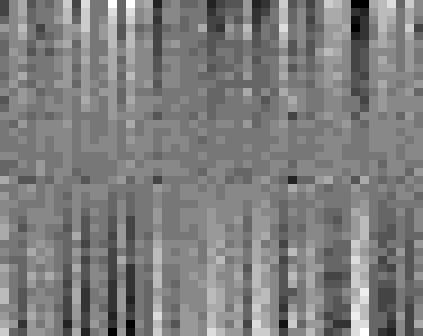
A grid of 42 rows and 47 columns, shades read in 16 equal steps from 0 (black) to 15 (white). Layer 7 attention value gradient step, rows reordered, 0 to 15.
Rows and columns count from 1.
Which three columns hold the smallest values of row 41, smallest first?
15, 32, 8
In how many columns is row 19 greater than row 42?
19
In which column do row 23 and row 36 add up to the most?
41
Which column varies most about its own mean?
40
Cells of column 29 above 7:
20
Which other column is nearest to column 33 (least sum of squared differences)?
4
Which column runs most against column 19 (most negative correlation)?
23
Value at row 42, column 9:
10
